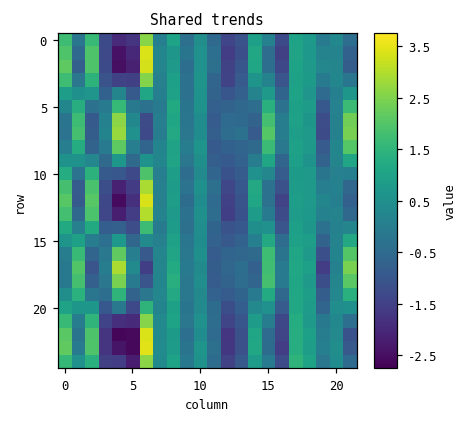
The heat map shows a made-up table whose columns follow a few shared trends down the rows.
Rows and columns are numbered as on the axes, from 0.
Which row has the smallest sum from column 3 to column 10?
22
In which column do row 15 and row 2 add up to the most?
6
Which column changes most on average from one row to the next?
4
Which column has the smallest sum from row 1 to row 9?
12
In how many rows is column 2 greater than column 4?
15
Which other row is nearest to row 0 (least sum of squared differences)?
21
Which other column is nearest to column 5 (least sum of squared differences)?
3
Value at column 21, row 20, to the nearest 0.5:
0.5
